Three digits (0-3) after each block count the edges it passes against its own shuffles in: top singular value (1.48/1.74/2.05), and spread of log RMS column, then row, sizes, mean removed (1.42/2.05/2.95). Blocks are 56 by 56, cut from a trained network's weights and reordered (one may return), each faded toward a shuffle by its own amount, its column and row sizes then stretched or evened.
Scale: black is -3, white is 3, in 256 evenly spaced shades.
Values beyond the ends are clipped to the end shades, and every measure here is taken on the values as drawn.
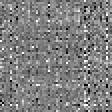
2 3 1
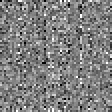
0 2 1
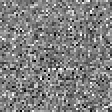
1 0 1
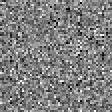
0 1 0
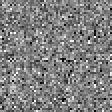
1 1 1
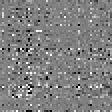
1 2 3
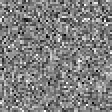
1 0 0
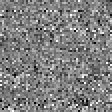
0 1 2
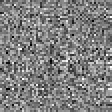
2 0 1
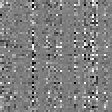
1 3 2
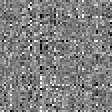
2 2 2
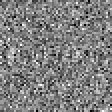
0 0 1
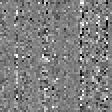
0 3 1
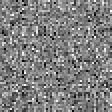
2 2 0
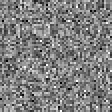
2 0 0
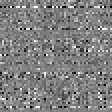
1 1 3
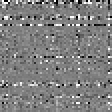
2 1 3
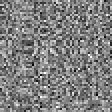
3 0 0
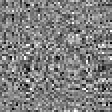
3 1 2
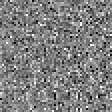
1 1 0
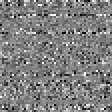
1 0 3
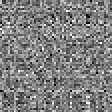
3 0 1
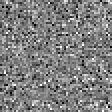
1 0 1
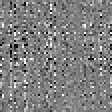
2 3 2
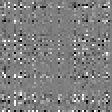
2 3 3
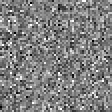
2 1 0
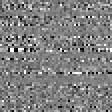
2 1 3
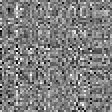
3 2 1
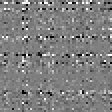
2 2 3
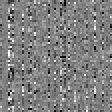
0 3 0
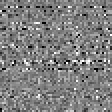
0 0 3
